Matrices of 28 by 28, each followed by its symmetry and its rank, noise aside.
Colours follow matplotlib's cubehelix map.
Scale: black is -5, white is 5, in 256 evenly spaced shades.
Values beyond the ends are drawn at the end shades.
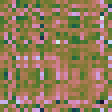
no symmetry, rank three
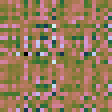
antisymmetric, rank two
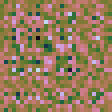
symmetric, rank three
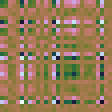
symmetric, rank one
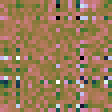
antisymmetric, rank two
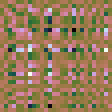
antisymmetric, rank two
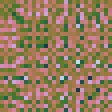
symmetric, rank three
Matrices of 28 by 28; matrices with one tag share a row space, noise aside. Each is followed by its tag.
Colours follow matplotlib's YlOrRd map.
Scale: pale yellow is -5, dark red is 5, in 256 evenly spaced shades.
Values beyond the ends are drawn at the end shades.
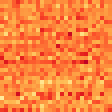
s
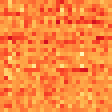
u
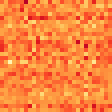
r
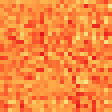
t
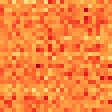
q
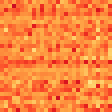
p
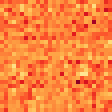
t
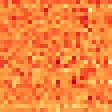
p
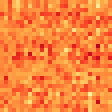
p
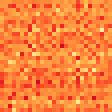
r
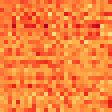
q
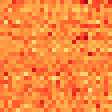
p
